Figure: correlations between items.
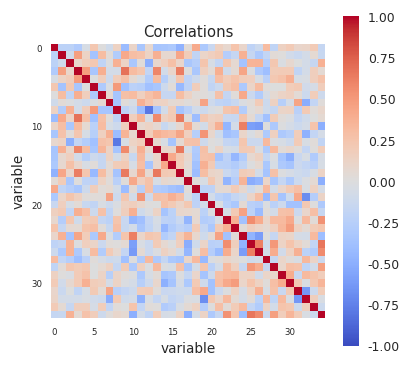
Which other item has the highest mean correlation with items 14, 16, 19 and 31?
11
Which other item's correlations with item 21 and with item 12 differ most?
8
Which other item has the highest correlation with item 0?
18
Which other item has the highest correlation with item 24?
10
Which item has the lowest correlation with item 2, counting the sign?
12
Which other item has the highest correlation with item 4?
3
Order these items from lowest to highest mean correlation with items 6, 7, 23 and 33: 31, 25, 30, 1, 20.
20, 25, 1, 31, 30
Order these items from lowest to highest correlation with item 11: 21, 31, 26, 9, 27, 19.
27, 21, 26, 31, 9, 19
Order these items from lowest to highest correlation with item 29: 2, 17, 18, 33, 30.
17, 2, 18, 33, 30
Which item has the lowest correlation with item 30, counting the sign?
14
